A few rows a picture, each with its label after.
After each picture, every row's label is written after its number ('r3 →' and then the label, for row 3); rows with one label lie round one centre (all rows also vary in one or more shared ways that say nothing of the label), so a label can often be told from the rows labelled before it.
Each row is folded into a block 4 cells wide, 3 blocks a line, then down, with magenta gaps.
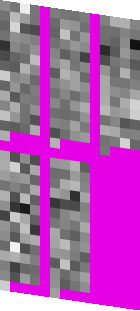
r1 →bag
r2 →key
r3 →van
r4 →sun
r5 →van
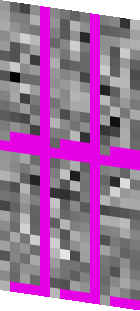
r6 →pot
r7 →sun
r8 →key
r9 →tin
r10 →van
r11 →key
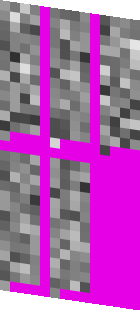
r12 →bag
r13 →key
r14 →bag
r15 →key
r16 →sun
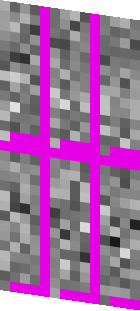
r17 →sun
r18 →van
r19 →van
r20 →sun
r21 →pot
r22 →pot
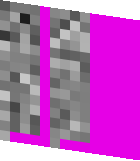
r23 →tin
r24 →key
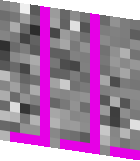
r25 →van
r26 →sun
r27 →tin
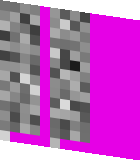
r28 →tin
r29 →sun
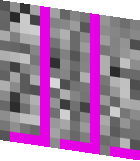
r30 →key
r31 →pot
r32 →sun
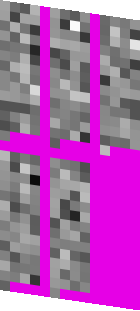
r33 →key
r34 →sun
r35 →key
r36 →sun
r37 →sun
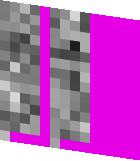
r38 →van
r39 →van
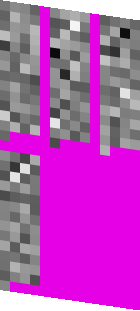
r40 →bag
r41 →bag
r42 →tin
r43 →key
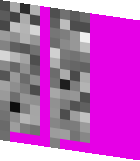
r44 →key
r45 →pot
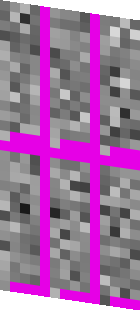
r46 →van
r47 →tin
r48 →bag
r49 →sun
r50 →pot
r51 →bag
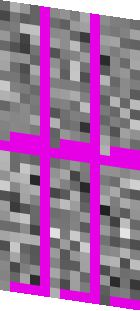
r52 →van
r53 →bag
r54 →tin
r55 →sun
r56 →tin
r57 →bag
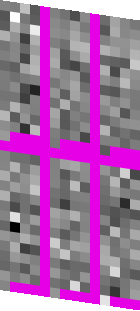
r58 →bag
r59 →sun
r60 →bag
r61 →pot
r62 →van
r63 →van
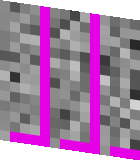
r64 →pot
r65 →key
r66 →tin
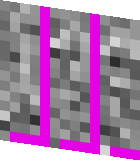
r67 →bag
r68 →bag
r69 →key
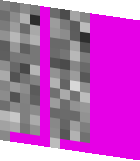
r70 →pot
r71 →tin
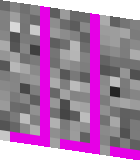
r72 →key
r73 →tin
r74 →pot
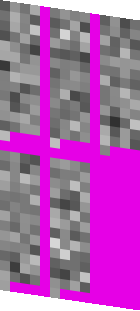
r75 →key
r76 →key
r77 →tin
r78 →tin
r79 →van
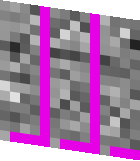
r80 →van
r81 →key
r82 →sun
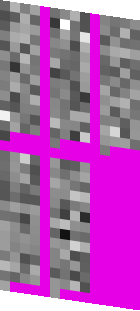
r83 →bag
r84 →bag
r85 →pot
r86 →van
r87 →pot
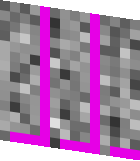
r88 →pot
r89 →bag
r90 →tin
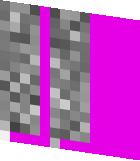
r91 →tin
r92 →van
